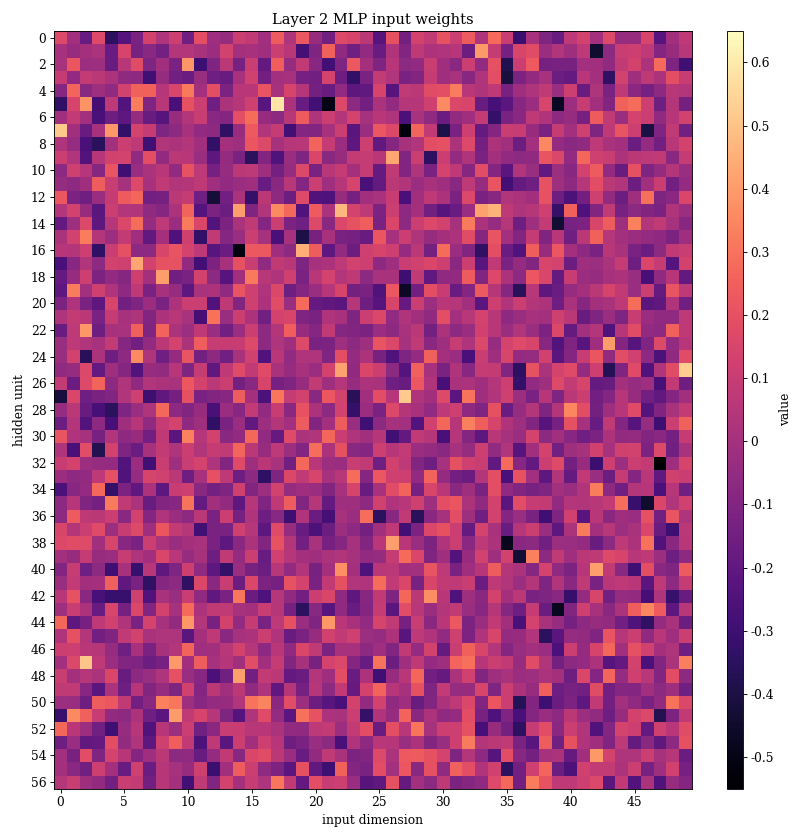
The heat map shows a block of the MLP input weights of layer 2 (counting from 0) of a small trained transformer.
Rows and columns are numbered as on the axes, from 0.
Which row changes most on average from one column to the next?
5
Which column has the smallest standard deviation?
44
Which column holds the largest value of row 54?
42
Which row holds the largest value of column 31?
4
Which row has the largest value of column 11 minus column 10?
41
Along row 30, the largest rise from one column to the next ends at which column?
10
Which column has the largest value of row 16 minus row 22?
19
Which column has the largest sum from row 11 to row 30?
34
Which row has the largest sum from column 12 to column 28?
13
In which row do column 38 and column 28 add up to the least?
36
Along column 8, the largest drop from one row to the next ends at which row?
51
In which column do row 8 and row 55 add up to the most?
38
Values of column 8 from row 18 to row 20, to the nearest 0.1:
0.4 0 -0.1
